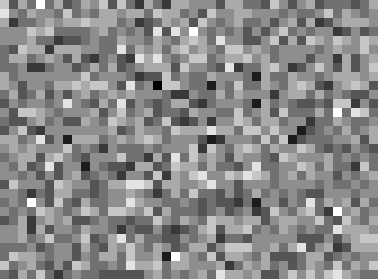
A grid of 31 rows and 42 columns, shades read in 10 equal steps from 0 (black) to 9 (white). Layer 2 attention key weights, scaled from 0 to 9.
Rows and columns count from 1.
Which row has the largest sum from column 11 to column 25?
21
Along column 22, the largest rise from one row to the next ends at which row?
4
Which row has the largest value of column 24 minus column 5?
15
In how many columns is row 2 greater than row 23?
21
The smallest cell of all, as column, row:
18, 10
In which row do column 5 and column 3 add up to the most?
1
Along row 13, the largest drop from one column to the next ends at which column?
39
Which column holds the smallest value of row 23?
29
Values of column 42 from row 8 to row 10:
7 6 3
